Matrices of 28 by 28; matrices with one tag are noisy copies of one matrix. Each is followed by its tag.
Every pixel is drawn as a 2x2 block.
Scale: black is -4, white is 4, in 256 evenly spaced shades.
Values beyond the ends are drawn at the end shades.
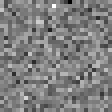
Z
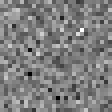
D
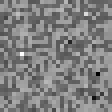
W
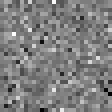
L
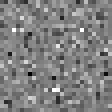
D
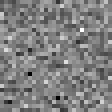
D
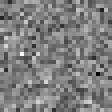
W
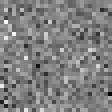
L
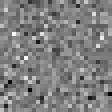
L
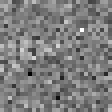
D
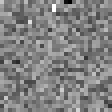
Z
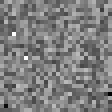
L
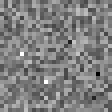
W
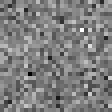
D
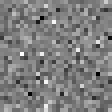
W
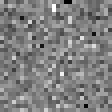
Z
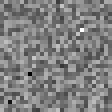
D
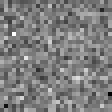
L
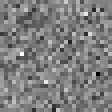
W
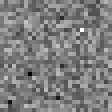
D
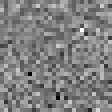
D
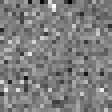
Z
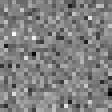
L
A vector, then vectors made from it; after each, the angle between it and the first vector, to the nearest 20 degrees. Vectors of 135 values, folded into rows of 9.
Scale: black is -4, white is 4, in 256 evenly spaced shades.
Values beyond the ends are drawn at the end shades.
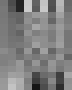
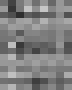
60 degrees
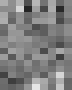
140 degrees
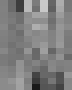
20 degrees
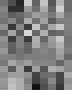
40 degrees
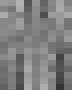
100 degrees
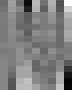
120 degrees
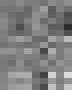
80 degrees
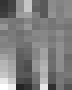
80 degrees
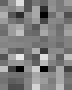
120 degrees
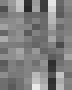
140 degrees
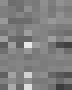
80 degrees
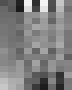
20 degrees
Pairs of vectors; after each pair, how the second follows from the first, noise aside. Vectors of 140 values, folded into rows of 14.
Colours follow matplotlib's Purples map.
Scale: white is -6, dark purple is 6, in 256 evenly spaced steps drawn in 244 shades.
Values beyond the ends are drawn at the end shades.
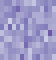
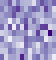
scaled up.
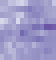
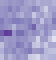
reversed.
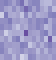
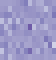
reversed, partly zeroed.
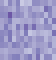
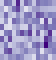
reversed, scaled up.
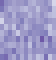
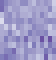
copied.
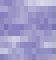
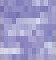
wrapped around.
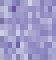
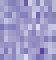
reversed.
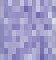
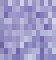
copied.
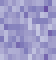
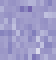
wrapped around, negated, partly zeroed.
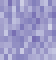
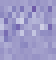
reversed, negated, partly zeroed.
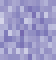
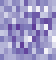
reversed, scaled up.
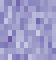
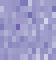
reversed, negated, partly zeroed.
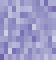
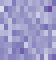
wrapped around.
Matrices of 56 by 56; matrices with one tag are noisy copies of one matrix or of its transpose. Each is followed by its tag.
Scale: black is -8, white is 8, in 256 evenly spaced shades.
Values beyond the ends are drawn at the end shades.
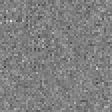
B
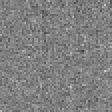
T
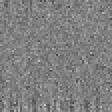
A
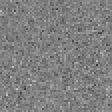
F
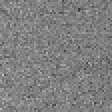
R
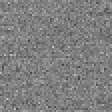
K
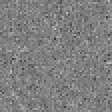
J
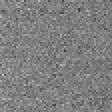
R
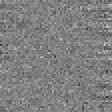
A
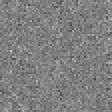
J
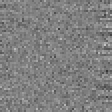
A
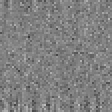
A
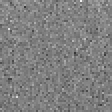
R
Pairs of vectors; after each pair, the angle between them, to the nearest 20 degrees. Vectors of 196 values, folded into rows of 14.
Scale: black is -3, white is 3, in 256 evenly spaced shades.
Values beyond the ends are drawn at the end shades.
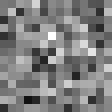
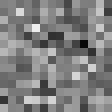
140 degrees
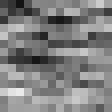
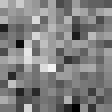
120 degrees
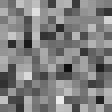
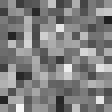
160 degrees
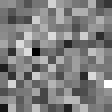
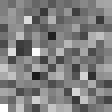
140 degrees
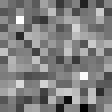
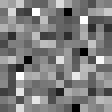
100 degrees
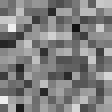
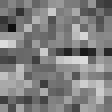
140 degrees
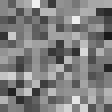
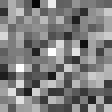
140 degrees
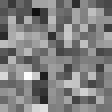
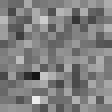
120 degrees
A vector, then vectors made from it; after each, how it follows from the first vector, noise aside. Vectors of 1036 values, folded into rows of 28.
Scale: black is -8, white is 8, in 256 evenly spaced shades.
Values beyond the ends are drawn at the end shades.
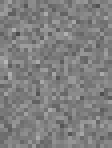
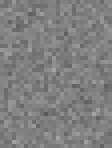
reversed, negated, shrunk.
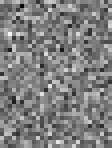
wrapped around, scaled up.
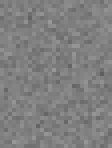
reversed, negated, shrunk.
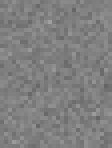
reversed, negated, shrunk.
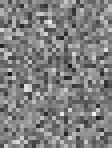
reversed, negated, scaled up.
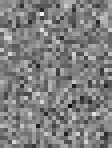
reversed, negated, scaled up.
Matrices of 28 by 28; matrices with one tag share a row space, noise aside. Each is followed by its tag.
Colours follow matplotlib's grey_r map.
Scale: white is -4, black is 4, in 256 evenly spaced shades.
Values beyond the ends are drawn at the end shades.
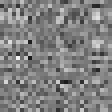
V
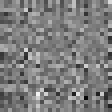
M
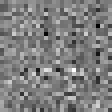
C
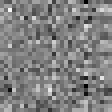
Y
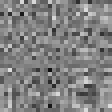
Y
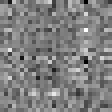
Y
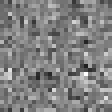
Y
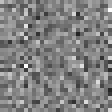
M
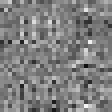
Y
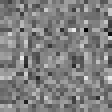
M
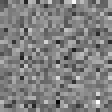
C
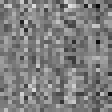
C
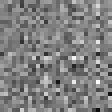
C
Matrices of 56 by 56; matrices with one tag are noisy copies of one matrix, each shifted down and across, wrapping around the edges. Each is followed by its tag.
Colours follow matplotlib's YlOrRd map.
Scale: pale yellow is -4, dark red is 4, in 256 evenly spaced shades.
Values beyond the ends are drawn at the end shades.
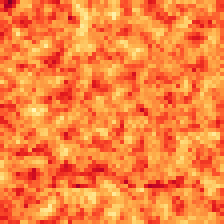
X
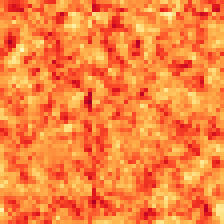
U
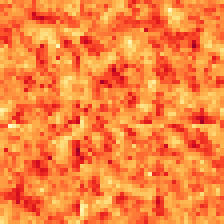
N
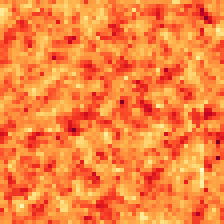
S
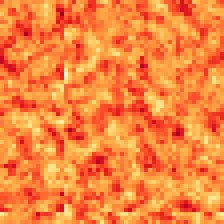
N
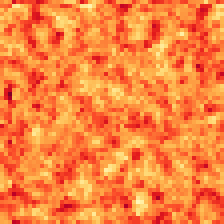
U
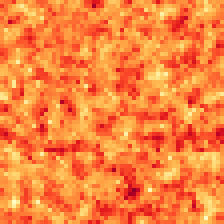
X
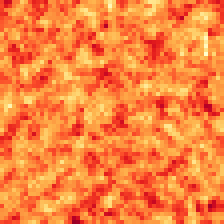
S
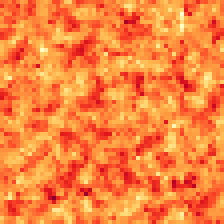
S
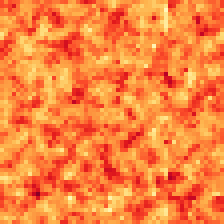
S
